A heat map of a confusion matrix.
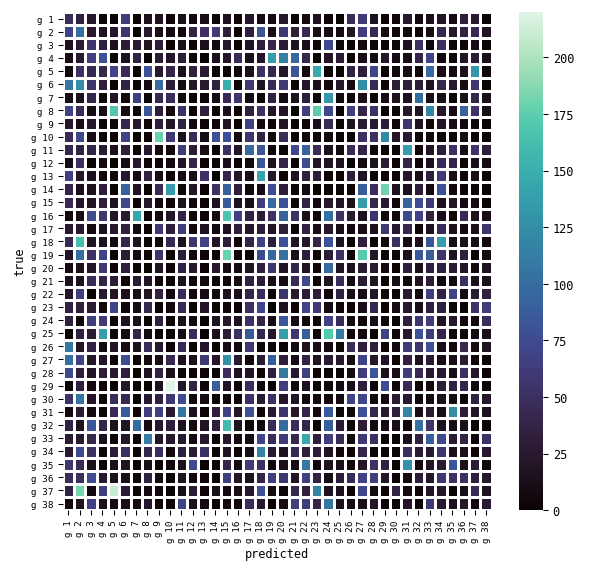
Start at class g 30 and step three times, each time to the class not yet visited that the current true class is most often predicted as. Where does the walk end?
g 34
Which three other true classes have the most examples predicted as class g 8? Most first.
g 33, g 5, g 31
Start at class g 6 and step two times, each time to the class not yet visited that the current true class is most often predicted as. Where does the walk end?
g 27
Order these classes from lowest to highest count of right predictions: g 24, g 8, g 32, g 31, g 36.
g 36, g 24, g 8, g 32, g 31
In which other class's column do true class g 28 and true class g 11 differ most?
g 20
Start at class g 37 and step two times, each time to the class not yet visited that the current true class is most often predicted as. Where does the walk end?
g 23
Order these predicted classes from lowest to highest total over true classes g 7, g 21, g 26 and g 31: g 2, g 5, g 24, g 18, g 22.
g 18, g 2, g 5, g 22, g 24
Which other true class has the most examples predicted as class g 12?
g 35
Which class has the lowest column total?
g 30
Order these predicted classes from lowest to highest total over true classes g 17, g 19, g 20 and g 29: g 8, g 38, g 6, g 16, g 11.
g 8, g 16, g 38, g 6, g 11
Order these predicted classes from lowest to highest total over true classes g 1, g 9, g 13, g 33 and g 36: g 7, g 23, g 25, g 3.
g 7, g 25, g 23, g 3
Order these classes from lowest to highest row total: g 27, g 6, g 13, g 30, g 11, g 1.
g 1, g 13, g 30, g 27, g 11, g 6
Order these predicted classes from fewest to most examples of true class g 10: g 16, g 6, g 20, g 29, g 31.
g 16, g 31, g 20, g 6, g 29
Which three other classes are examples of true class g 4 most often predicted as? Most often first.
g 19, g 20, g 21
